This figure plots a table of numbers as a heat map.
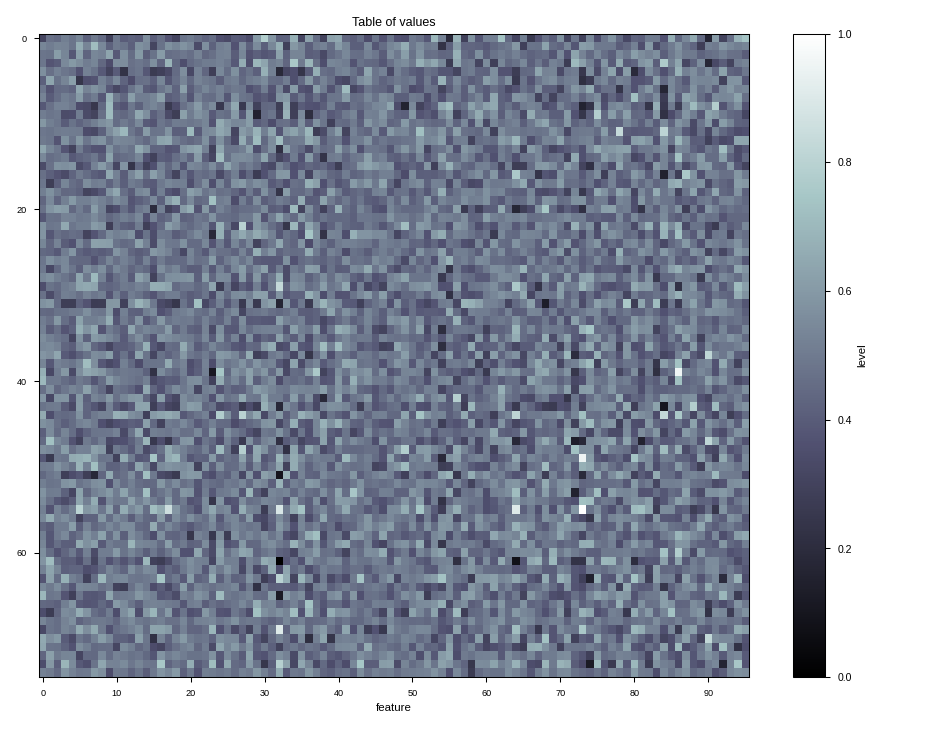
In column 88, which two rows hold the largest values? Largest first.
43, 8
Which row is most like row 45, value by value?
36
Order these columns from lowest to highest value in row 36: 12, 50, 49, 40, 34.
12, 50, 49, 34, 40
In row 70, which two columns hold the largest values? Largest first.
90, 68
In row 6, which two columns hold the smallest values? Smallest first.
84, 78
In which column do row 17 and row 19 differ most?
23
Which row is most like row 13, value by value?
65
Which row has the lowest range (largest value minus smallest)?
68
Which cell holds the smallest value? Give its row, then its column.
61, 32
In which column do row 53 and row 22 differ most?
72
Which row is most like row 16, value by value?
7
